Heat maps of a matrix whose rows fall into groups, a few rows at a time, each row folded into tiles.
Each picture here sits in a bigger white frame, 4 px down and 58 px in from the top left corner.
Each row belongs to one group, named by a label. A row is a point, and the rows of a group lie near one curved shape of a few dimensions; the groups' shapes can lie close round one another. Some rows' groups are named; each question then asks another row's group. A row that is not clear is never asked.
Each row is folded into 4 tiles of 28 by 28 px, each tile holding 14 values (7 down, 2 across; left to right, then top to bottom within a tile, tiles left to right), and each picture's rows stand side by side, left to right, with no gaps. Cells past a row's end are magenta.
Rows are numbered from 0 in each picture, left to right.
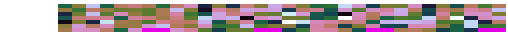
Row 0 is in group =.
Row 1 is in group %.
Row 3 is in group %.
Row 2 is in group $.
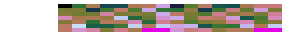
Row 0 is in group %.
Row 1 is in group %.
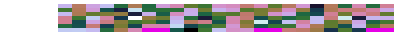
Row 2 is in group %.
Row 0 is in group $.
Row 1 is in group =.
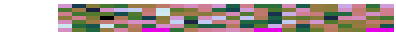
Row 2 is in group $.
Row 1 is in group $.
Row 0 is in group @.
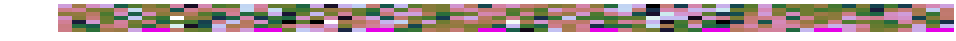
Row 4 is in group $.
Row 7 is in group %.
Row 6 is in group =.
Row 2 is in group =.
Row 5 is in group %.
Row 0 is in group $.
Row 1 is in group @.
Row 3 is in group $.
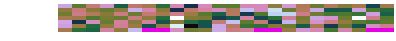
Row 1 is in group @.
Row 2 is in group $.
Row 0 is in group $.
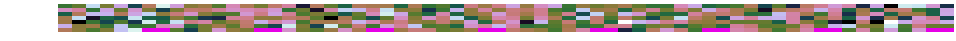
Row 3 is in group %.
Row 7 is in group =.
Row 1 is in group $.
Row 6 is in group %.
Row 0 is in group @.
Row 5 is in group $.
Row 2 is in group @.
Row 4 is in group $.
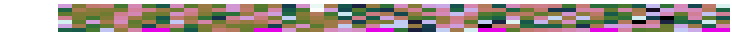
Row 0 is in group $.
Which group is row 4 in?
$
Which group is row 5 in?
@
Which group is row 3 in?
$
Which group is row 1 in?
$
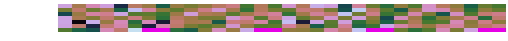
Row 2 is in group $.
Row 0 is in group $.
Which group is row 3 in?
=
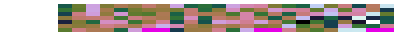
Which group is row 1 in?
=
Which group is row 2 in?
@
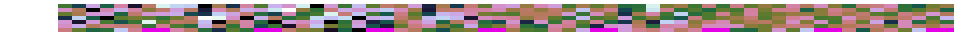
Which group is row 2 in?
%
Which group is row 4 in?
$
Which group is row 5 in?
=
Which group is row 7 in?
=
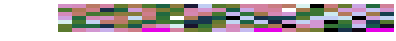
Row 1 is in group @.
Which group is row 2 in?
%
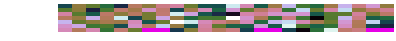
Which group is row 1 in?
$
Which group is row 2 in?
=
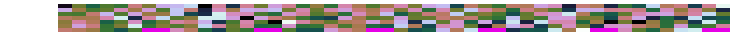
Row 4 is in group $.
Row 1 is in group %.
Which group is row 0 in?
%
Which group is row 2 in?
$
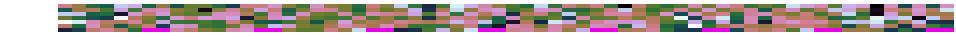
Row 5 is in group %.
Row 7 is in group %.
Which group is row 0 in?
$
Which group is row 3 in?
=
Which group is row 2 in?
=
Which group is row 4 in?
=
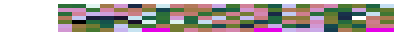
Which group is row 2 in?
$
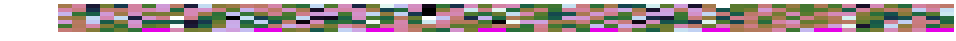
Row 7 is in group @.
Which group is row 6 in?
=
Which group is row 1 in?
@
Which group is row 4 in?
$
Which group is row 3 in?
%
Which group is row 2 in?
@
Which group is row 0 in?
%
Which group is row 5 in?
@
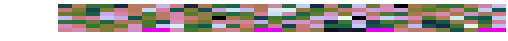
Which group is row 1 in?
@
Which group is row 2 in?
%
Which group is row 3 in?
%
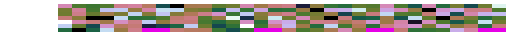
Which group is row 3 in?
@
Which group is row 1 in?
%
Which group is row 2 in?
@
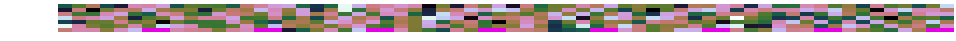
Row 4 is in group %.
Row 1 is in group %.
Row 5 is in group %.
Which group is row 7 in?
@
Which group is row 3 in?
%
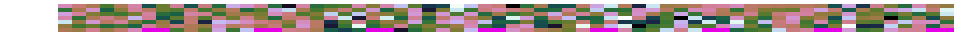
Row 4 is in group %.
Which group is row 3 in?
=
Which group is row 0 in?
$
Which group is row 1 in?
=
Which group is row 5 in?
@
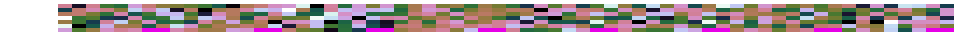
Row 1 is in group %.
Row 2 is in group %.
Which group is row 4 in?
@
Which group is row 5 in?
@
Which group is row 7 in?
=
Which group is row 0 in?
@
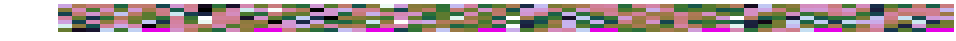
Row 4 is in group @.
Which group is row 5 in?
=
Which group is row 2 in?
@
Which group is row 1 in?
%
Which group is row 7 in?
%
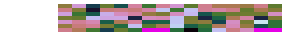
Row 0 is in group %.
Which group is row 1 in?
=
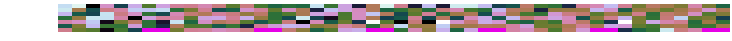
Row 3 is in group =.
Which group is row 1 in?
$
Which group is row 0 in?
%
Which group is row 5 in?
$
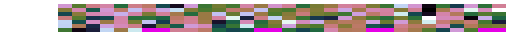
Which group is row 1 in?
%
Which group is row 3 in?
%
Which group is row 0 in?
$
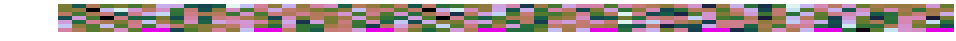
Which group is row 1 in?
=
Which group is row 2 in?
$
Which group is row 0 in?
@
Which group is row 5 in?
$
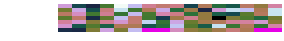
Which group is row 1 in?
@
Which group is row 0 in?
=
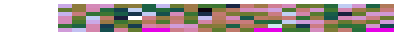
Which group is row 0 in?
$
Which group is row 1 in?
%
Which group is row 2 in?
$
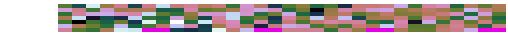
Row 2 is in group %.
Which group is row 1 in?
$
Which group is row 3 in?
$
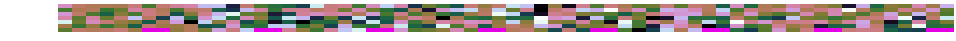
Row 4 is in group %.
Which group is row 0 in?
$
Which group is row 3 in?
@
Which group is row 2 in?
@
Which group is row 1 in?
$
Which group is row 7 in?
%
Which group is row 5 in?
$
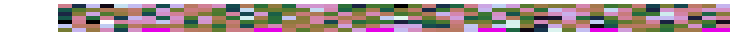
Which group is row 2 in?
=
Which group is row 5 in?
%
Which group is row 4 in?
$
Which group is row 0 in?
=
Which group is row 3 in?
%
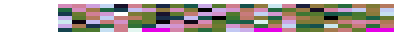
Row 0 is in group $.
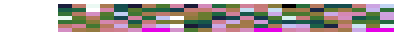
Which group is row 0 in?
=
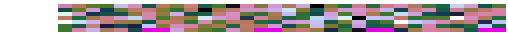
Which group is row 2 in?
%
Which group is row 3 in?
$
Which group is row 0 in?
$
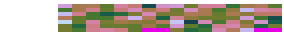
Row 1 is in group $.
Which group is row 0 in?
$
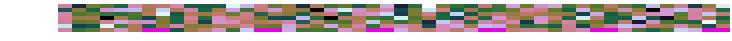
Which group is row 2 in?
@
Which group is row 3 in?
=
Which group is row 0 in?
@
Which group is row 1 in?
=
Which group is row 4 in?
$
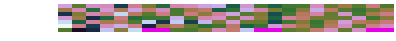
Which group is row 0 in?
$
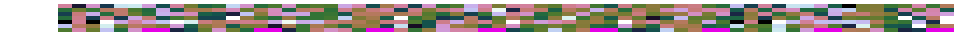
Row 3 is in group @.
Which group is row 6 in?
=
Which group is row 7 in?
%
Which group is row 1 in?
$
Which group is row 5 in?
$
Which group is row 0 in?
=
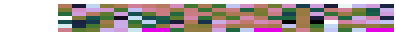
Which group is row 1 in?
=
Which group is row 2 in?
=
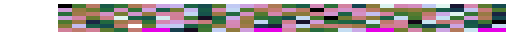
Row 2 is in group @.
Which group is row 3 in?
$
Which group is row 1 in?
=
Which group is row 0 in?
%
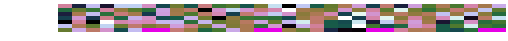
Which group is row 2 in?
%
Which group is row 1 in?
@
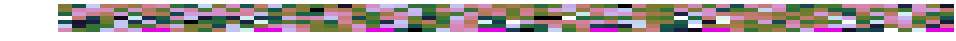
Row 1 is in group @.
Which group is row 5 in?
%
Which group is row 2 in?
%
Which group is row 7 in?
$
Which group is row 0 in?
@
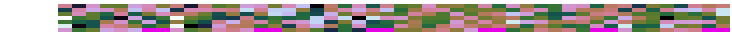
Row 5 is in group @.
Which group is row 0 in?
@
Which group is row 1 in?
@
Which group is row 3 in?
=
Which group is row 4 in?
$
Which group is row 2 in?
%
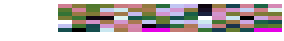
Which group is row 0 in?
$
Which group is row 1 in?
%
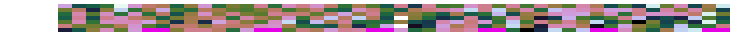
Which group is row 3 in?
@
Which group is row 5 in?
@
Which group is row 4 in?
$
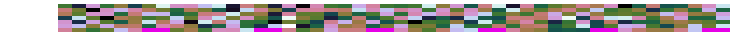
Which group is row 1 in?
$
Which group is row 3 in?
@
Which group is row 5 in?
%
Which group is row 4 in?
%
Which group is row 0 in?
@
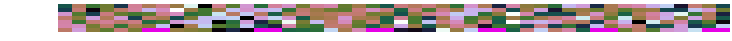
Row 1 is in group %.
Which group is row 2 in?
$
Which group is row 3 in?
$
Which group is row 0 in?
%
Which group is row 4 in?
$
